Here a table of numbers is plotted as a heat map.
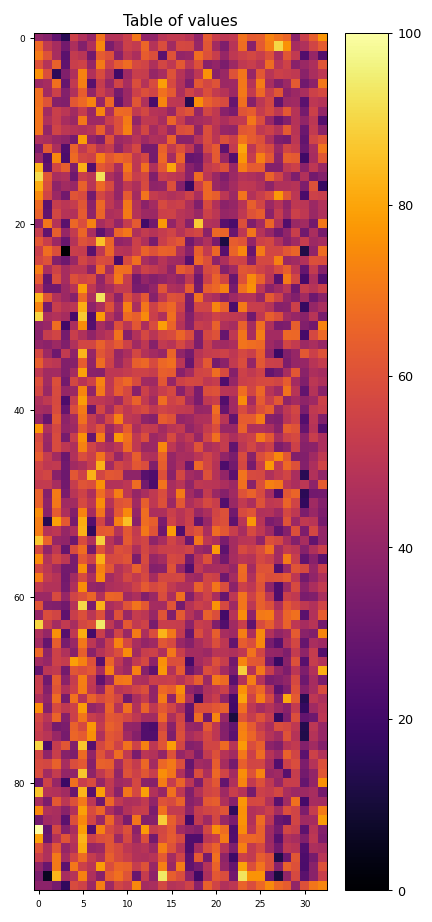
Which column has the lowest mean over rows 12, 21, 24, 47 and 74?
30
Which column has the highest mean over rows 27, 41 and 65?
5
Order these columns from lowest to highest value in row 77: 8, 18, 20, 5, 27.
18, 27, 8, 20, 5
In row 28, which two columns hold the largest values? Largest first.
7, 0
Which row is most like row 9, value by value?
66
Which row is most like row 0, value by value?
91
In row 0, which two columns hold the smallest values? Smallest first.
3, 2
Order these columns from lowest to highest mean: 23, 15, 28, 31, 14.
31, 28, 15, 14, 23
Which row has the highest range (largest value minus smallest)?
90
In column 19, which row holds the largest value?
4
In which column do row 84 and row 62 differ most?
28
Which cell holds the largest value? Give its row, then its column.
85, 0
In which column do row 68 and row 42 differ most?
32
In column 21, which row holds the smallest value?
22
